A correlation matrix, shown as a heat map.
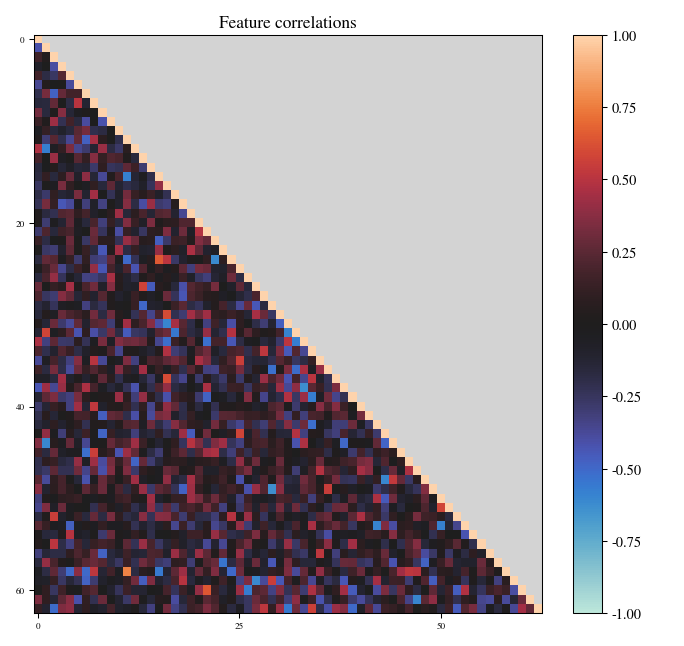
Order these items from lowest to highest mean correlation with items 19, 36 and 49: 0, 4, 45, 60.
45, 4, 60, 0
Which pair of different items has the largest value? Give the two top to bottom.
11, 58
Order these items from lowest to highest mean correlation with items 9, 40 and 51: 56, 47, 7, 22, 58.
56, 22, 7, 58, 47
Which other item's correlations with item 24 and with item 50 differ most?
22
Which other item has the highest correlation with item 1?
32
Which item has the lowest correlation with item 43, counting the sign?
48
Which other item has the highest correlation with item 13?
27
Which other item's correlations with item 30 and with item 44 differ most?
38
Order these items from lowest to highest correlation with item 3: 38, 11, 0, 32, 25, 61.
25, 11, 0, 32, 61, 38
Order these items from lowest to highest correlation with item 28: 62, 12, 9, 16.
9, 12, 16, 62
